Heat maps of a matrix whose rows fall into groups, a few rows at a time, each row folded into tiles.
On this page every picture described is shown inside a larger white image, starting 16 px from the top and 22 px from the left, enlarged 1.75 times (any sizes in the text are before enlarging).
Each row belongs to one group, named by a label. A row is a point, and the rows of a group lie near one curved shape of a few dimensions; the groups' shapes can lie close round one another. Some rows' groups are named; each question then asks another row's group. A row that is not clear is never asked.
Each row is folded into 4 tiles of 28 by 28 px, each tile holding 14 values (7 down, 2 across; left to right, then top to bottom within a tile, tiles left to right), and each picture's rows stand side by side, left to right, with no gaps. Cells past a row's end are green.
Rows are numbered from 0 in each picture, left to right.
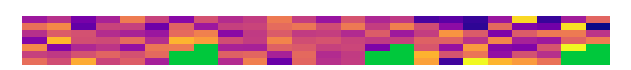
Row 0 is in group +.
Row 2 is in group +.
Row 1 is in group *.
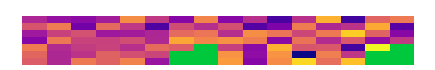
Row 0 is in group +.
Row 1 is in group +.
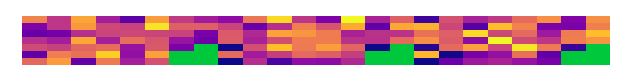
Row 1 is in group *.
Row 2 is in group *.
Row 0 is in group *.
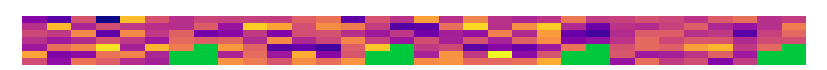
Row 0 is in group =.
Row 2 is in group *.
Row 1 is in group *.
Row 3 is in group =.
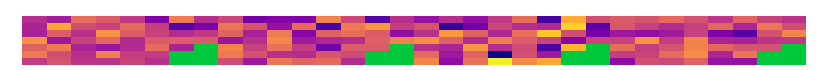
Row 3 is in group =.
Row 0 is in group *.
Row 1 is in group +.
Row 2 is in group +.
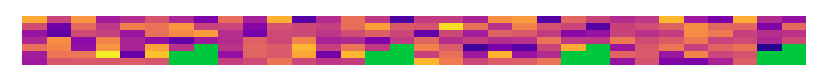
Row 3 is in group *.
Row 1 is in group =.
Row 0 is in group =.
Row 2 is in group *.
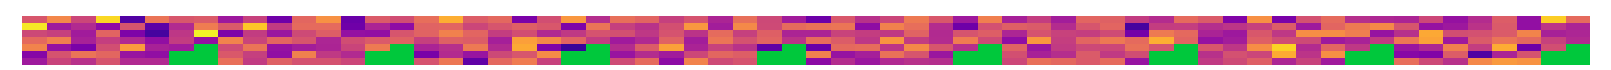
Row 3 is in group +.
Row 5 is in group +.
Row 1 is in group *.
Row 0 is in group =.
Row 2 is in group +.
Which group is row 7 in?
+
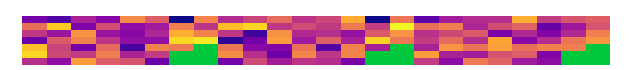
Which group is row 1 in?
+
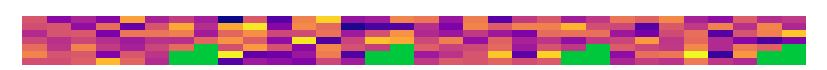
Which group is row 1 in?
*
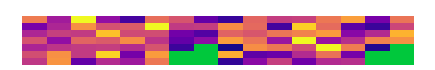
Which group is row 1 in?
*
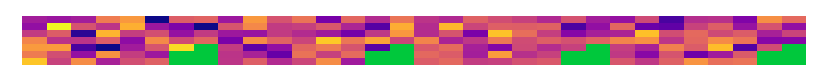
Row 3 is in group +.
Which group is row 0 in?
*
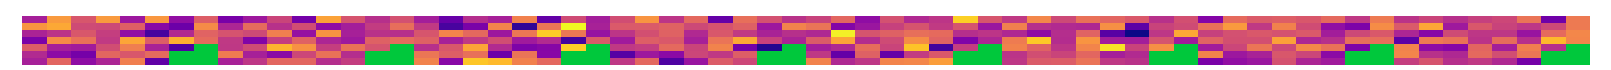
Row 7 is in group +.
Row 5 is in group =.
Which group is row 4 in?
+
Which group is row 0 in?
+
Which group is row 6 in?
*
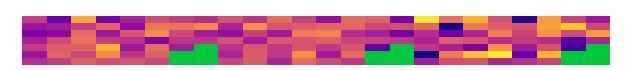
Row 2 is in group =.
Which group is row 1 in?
*
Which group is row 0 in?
=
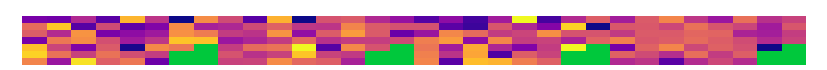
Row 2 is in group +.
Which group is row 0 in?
+
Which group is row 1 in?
=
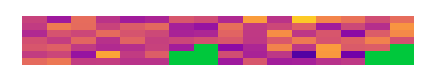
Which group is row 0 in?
*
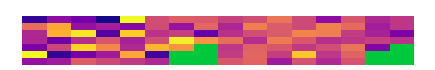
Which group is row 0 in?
=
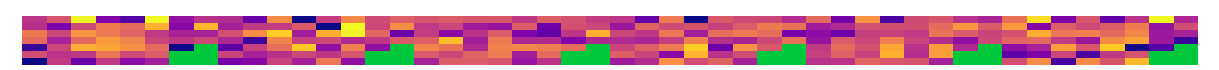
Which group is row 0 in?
*
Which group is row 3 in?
=
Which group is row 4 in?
=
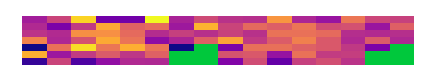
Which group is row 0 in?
*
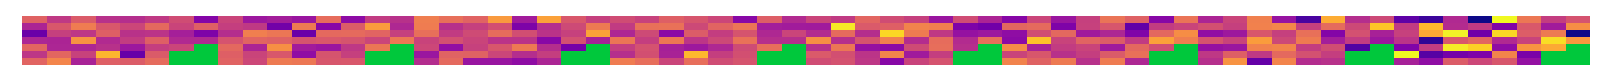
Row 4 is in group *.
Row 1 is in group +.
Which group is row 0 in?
*
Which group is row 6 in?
*
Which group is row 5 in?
+
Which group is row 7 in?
=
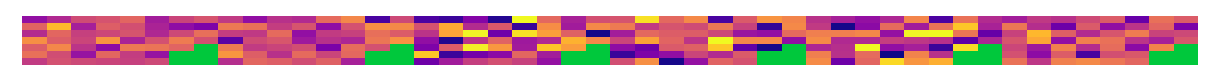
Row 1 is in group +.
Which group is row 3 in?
+
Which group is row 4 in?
+
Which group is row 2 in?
=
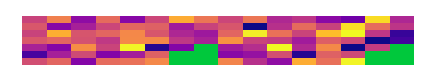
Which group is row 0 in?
+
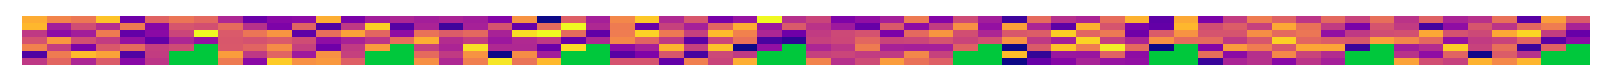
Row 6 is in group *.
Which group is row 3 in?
+
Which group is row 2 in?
+
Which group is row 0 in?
=
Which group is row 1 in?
+
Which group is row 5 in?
*
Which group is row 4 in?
+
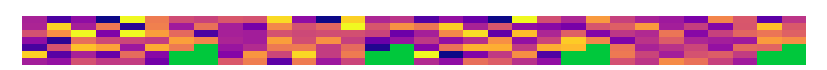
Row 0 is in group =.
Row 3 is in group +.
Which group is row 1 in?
*
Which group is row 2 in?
=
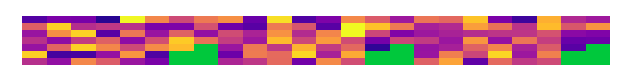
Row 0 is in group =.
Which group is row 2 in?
*
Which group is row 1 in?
=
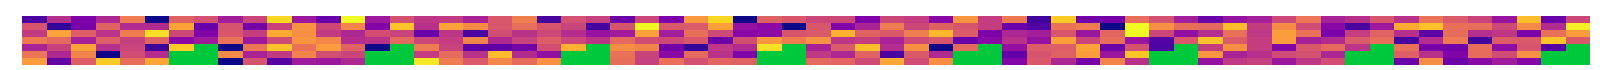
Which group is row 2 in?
*
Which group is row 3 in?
*
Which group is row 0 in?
+
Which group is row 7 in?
+
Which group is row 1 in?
*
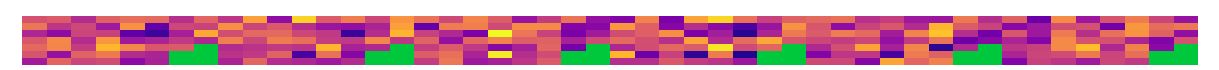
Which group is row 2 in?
*
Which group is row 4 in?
+
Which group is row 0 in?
=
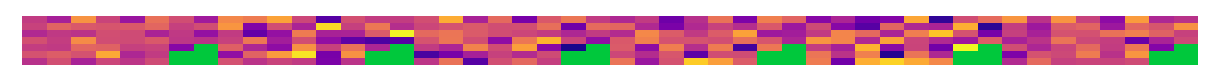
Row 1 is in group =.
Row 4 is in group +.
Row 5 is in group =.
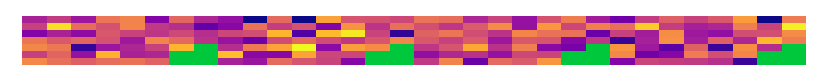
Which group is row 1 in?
=
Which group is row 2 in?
+
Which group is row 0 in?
*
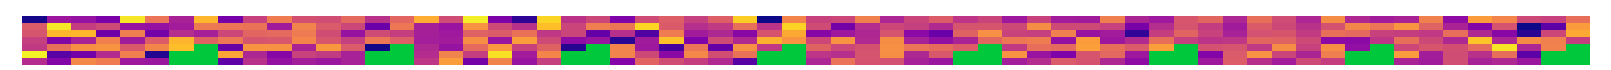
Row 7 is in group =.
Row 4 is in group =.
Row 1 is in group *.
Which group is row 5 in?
=
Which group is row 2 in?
*
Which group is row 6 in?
=
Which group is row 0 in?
=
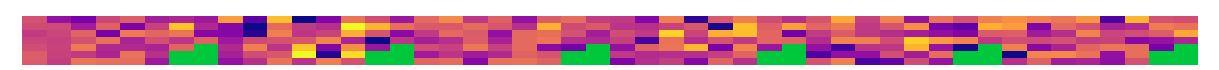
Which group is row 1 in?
=
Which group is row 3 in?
=
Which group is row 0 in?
+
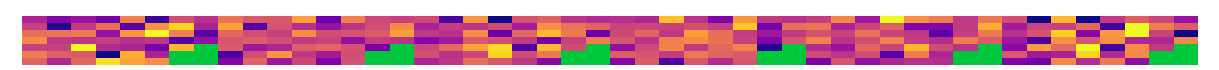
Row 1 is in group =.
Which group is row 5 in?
=
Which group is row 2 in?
=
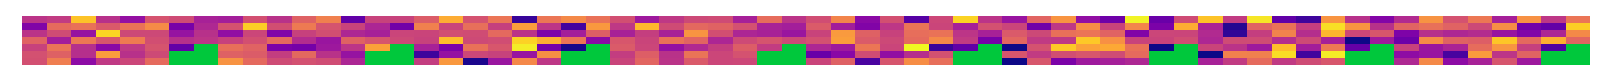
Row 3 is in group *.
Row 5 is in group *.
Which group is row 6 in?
=
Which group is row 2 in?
+
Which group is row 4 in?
+
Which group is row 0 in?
*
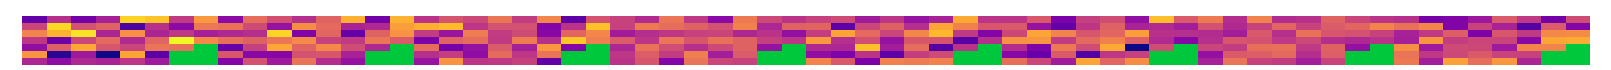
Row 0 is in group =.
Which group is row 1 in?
*
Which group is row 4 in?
+
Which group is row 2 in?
+
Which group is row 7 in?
+
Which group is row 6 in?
=
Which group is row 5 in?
+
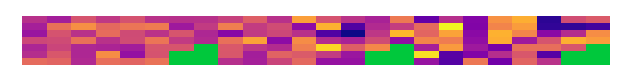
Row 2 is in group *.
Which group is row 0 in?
*
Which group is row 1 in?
=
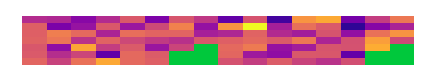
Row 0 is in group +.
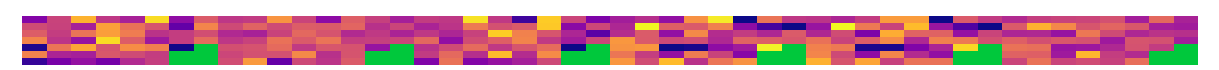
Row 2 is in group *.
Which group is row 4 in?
*
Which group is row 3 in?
*
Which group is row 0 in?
*
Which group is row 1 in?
*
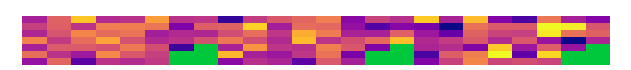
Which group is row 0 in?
*
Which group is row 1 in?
*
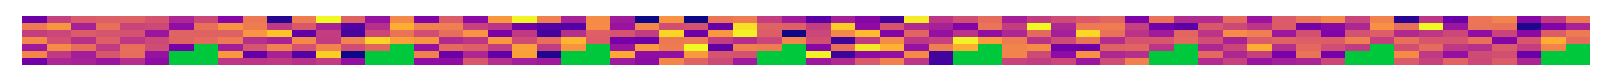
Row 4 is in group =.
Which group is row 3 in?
=
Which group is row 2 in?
=
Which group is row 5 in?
*
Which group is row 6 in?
=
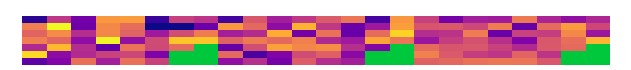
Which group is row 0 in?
*
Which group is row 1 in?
*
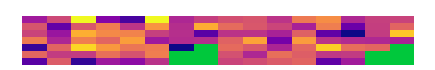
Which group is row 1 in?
=
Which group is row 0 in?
*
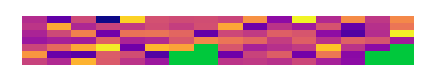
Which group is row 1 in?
=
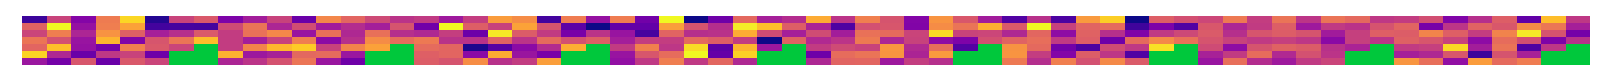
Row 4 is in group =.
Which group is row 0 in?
*
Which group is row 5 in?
*
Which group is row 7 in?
+
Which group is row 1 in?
=
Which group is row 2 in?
*
